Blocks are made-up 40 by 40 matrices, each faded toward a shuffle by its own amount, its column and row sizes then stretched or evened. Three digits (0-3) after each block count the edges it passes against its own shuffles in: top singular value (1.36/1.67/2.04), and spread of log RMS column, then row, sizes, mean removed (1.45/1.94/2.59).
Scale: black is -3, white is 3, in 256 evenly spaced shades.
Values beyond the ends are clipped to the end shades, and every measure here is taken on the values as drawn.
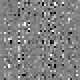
1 3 1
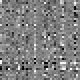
1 3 2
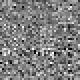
2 1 2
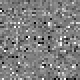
0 1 2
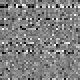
2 0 3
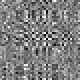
3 2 2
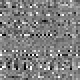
1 0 3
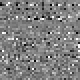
0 0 3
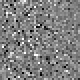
0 1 0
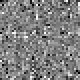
0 1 1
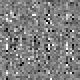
2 2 1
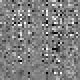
2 3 2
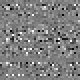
1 0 3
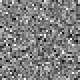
0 0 0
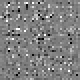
0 2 2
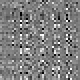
3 3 0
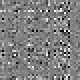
2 3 2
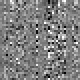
2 3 0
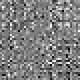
3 2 1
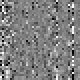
2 3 0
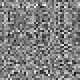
2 1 1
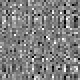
3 1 1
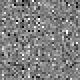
0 2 1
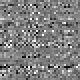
2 1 3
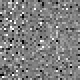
0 2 0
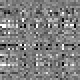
3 2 3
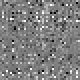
1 1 2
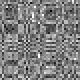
3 1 0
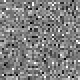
2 0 0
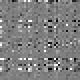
3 2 3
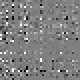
1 3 3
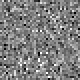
0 1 0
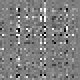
2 3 2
